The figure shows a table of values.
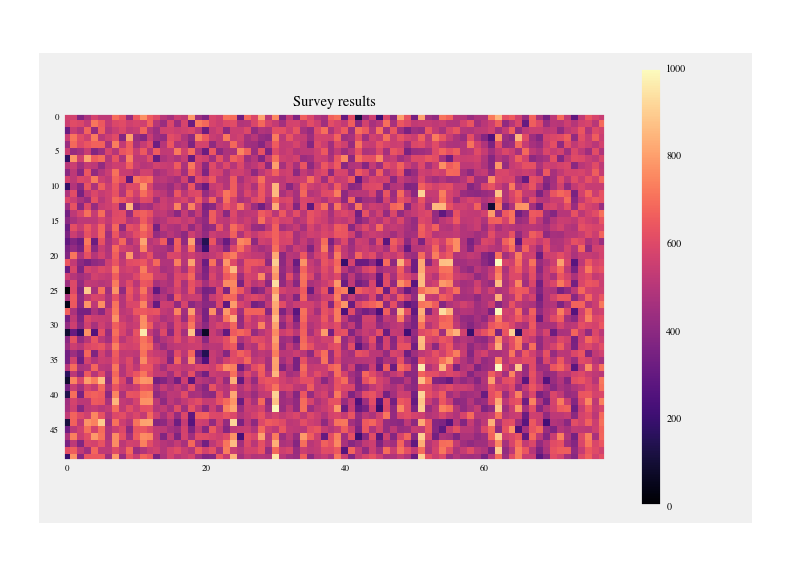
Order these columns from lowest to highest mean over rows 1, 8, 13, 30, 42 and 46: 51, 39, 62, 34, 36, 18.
36, 18, 34, 39, 51, 62
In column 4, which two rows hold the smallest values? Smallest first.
31, 18
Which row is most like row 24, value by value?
42
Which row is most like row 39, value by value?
17
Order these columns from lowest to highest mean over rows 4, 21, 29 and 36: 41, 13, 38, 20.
20, 41, 13, 38
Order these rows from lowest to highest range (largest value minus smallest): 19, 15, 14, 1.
15, 1, 14, 19
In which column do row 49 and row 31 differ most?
65
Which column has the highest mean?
30
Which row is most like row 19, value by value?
34
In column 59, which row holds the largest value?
13
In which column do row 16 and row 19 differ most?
18
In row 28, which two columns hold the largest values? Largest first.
62, 54
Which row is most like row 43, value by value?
1
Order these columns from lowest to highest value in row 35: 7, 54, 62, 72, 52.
72, 52, 7, 54, 62
